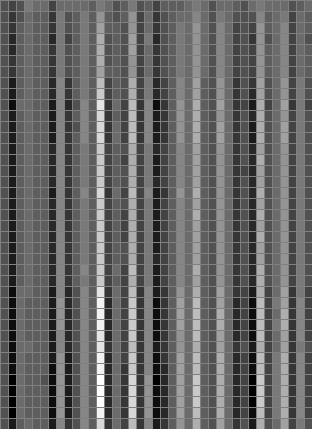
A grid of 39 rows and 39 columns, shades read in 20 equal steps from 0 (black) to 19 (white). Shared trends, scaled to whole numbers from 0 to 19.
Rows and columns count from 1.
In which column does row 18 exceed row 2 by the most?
13
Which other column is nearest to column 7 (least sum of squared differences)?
20
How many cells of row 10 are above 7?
17
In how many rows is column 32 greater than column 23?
1
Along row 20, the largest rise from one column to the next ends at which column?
33
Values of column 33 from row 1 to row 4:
9 10 11 11
